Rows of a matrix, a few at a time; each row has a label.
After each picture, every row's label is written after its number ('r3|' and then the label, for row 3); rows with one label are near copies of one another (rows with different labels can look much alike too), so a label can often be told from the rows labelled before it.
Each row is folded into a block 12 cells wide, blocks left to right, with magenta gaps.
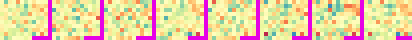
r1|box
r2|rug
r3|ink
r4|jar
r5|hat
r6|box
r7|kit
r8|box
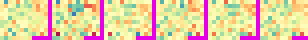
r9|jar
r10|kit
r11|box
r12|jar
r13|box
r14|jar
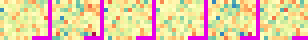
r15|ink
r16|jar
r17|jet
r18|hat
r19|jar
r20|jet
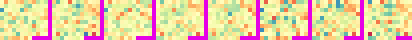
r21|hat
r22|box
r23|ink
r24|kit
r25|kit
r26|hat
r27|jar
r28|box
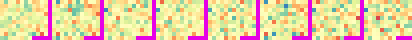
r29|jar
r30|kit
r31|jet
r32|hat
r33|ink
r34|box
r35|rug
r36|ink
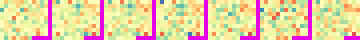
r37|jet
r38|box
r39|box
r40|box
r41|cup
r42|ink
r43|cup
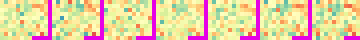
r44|kit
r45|jar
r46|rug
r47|kit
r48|cup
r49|kit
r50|kit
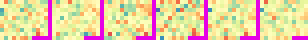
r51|rug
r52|box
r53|kit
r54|jet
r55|hat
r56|hat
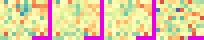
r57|kit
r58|box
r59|kit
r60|rug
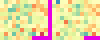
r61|cup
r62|box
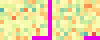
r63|ink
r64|cup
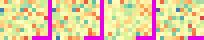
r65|rug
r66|jet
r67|box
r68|rug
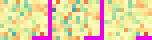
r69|jar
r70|hat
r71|cup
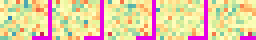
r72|jar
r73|hat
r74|box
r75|jet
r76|cup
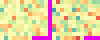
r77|jet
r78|rug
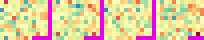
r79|hat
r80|box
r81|ink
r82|cup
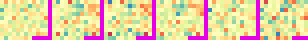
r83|jet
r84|box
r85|box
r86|kit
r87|hat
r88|hat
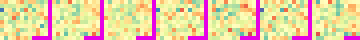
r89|ink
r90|box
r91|cup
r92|ink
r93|cup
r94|jet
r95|box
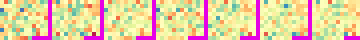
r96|rug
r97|kit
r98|jet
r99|ink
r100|jar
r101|box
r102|box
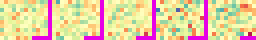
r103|ink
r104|box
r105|cup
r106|rug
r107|cup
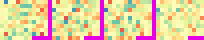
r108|box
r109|hat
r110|hat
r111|ink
